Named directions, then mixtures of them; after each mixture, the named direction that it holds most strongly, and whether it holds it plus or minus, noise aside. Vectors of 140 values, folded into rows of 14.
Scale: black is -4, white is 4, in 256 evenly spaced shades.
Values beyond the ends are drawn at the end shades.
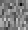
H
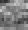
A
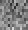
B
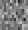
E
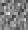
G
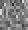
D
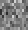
D, minus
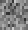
B, plus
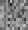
B, plus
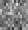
B, minus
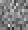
B, minus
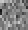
D, minus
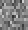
D, plus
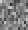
H, minus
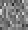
D, plus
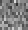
E, minus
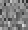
D, minus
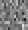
E, plus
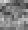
A, minus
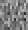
G, minus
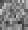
D, plus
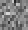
G, plus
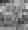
A, plus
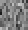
D, minus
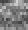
A, plus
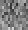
B, plus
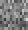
B, minus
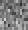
H, plus
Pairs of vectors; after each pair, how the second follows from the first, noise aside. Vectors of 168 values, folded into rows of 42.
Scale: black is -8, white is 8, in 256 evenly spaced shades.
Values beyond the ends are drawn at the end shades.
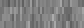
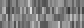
wrapped around, scaled up.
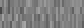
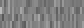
negated.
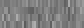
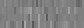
negated, partly zeroed.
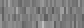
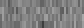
negated.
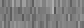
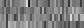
wrapped around, scaled up.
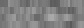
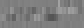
negated, partly zeroed.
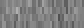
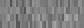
reversed.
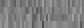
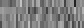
wrapped around, scaled up.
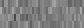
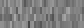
wrapped around.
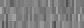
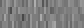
wrapped around.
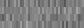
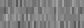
reversed.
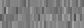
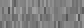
reversed.
